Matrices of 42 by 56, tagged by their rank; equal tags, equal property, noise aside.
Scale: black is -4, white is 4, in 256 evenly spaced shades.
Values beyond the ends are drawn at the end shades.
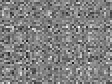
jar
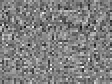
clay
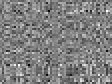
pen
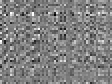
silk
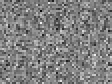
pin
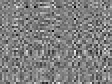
pen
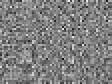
clay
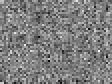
pin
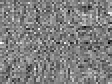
clay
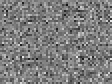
clay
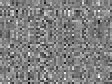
pen
